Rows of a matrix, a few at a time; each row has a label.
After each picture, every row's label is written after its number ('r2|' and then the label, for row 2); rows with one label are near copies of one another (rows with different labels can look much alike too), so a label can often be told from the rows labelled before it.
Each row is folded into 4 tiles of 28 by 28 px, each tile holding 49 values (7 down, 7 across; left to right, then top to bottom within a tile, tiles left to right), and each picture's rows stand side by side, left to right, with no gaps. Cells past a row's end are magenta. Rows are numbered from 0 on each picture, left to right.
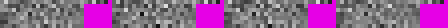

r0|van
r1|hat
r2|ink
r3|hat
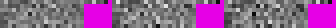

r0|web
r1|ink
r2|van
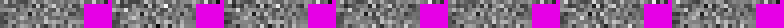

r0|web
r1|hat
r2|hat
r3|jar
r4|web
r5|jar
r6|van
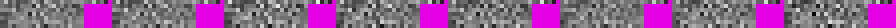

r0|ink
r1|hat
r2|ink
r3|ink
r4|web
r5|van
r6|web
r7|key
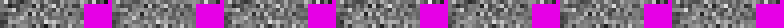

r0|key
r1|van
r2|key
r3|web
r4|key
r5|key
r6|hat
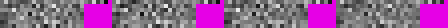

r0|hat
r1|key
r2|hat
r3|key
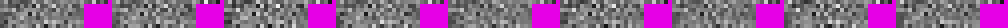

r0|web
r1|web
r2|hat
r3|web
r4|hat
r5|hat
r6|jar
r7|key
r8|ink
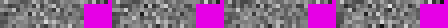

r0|key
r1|van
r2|hat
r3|key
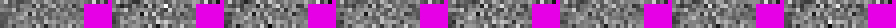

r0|ink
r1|key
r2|ink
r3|web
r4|web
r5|ink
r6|jar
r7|ink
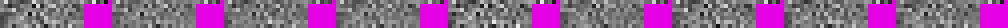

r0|jar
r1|ink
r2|key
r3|ink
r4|van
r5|jar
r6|ink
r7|key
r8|van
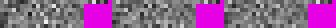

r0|key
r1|van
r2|jar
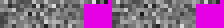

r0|jar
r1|van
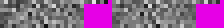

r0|ink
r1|jar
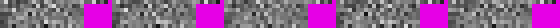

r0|ink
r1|key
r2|jar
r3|web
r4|ink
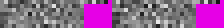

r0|key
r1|van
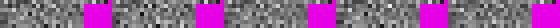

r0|hat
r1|web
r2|hat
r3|hat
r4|van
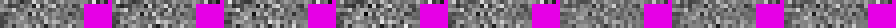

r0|jar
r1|key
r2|van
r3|web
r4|jar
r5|hat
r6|ink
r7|hat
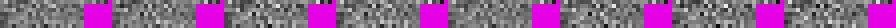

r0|ink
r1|key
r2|ink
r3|van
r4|ink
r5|hat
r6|hat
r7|van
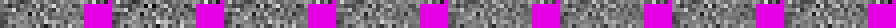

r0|key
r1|van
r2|van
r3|van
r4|ink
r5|jar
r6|jar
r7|ink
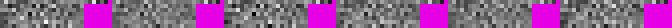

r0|van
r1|jar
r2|van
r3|web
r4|ink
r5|ink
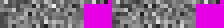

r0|ink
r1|van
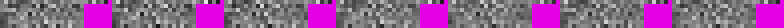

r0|van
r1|ink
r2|jar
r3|ink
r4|jar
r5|van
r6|key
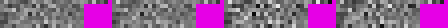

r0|van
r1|van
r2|van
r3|ink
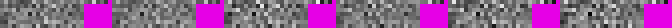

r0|web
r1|web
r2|jar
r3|jar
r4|ink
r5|van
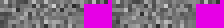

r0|ink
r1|hat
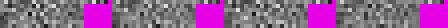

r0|jar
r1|ink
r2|hat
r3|van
